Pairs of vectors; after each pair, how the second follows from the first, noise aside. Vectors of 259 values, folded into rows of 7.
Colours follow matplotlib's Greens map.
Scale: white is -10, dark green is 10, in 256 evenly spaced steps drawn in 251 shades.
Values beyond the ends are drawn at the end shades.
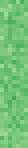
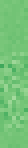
negated, partly zeroed.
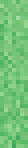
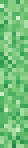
scaled up.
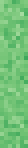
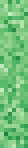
reversed, negated, scaled up.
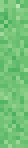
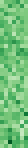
reversed, negated, scaled up.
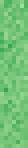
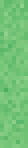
shrunk.
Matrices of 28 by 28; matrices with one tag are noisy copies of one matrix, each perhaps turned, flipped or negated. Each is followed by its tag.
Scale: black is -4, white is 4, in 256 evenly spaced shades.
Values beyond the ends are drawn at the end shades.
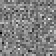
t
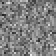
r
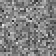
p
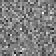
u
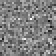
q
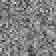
r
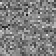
r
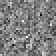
p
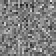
q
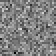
u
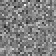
t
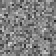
p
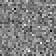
t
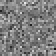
p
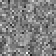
r
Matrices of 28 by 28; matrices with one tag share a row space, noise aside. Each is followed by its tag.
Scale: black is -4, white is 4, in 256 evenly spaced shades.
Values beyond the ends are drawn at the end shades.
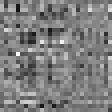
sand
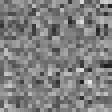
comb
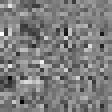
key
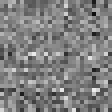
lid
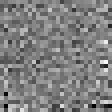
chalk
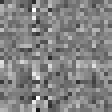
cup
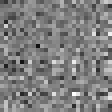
chalk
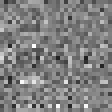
key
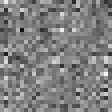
chalk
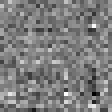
lid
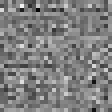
lid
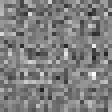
lid
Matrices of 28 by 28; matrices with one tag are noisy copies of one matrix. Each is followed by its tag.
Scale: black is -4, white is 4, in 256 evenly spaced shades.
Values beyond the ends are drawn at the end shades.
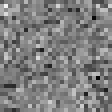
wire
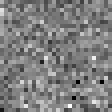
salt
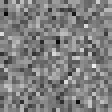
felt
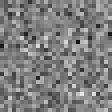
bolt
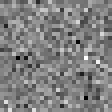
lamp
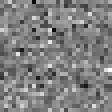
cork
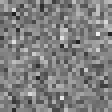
bolt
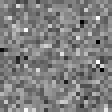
lamp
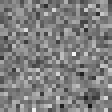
lamp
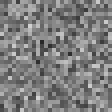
felt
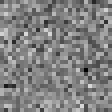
wire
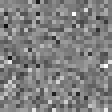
lamp
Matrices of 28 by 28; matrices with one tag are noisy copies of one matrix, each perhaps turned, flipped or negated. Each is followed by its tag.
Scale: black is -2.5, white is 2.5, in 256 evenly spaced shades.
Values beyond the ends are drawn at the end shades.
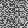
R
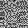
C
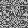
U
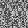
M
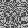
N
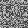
U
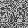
U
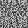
C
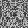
M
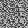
R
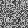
U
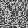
M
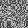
N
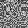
N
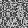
M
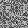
U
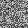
U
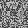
M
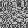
N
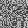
N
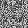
U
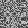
N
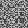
R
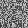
U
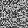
M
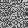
C
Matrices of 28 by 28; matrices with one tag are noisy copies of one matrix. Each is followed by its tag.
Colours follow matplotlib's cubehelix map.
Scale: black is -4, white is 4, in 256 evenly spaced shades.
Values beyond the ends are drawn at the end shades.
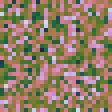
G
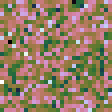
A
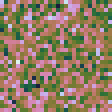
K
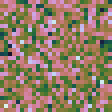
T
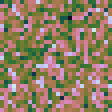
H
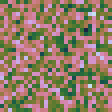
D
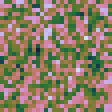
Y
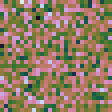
K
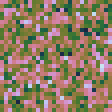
D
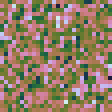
K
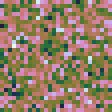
A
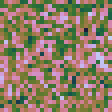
D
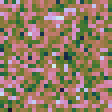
K
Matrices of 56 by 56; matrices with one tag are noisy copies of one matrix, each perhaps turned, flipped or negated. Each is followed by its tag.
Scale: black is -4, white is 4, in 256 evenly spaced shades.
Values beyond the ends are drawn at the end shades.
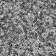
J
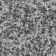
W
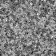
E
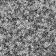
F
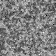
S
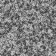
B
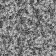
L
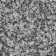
W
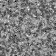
L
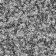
L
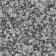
E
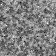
F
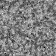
W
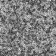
S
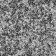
S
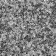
S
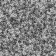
E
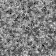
F
